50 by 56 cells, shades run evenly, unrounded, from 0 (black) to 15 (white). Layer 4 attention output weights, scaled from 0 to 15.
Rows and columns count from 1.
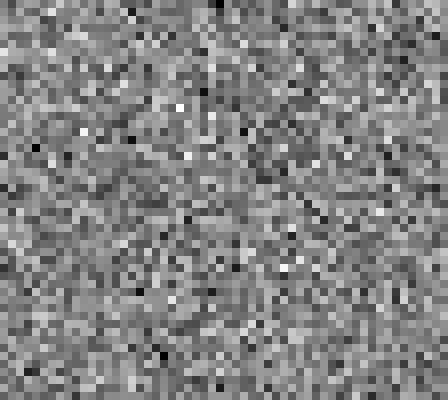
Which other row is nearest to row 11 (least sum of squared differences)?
38
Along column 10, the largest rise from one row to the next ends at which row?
14
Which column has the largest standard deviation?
27
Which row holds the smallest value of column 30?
34
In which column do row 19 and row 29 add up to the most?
36
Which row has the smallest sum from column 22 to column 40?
13
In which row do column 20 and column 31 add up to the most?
6
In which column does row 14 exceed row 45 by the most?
23
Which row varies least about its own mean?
40
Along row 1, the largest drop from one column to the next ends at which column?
50
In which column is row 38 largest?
22
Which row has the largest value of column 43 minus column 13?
18
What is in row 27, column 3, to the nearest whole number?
12
